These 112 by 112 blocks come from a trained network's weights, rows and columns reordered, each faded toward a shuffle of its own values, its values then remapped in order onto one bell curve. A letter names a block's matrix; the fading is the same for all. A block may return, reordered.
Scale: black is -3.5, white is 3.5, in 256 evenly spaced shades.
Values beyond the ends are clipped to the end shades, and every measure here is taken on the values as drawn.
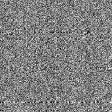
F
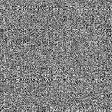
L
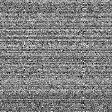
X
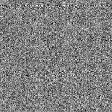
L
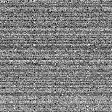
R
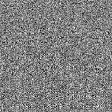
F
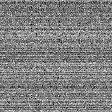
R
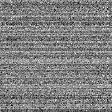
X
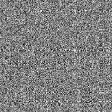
F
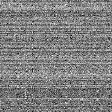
X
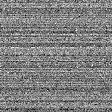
R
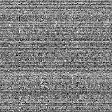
X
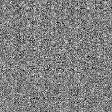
L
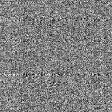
F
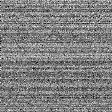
R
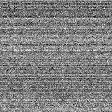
R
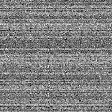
R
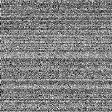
X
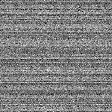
R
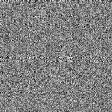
F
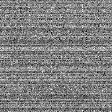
X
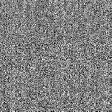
L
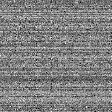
X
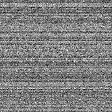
R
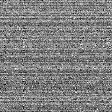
X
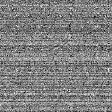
X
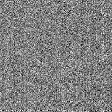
F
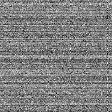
X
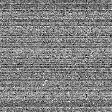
R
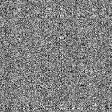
F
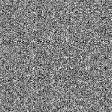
F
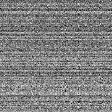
R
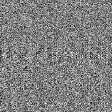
F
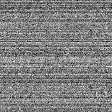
R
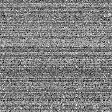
X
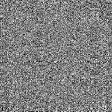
L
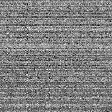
R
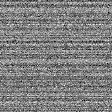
R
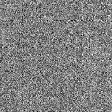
F
